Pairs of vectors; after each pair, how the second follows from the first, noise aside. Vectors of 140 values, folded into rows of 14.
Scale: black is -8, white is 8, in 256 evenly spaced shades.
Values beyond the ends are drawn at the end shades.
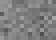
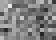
scaled up.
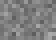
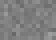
shrunk.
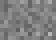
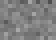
negated, partly zeroed.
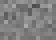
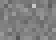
negated, partly zeroed.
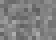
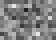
scaled up.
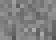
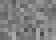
negated.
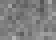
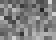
scaled up.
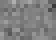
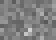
wrapped around, negated.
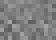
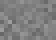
shrunk.
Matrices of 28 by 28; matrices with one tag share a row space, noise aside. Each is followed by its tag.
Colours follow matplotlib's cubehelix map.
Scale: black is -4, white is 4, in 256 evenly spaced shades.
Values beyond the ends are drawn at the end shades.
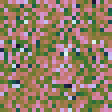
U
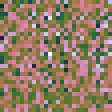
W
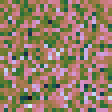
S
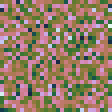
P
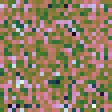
U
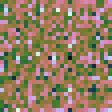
P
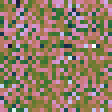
U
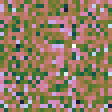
U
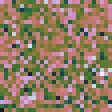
S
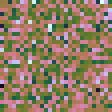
W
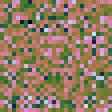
S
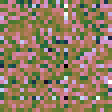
W
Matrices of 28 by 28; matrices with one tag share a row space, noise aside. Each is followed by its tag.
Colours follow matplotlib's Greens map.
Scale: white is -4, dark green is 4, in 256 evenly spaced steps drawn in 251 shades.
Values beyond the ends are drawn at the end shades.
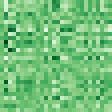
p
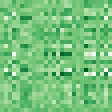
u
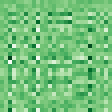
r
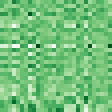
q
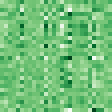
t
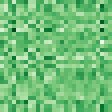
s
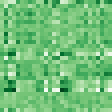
p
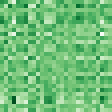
s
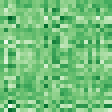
p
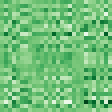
u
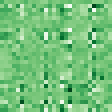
t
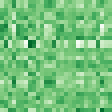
s
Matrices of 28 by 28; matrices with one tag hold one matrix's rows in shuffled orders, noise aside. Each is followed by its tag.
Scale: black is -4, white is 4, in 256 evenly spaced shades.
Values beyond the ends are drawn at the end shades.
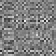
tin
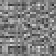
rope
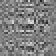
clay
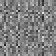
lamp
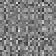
lamp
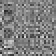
tin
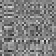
tin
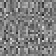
lamp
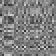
tin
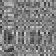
tin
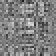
clay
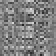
clay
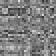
rope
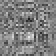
clay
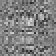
clay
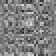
clay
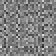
lamp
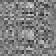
clay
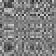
tin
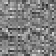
rope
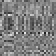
tin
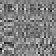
tin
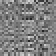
clay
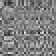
tin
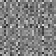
lamp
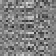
clay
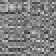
rope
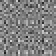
lamp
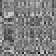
tin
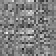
clay
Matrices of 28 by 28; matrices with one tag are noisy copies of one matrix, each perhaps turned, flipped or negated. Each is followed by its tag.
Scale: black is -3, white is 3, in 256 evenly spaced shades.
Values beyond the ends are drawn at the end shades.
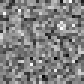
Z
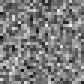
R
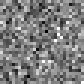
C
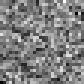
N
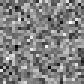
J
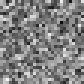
Z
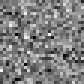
R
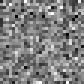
J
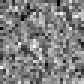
N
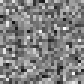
J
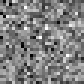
R
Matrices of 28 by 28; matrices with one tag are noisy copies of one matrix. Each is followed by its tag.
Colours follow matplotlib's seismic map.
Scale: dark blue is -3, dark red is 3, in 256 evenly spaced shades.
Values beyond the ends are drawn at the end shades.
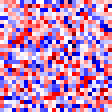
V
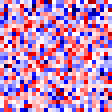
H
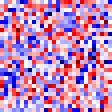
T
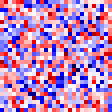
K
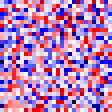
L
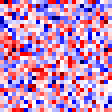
H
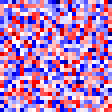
T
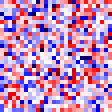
L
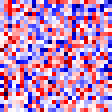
H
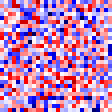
L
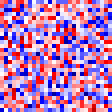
K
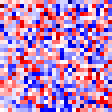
V
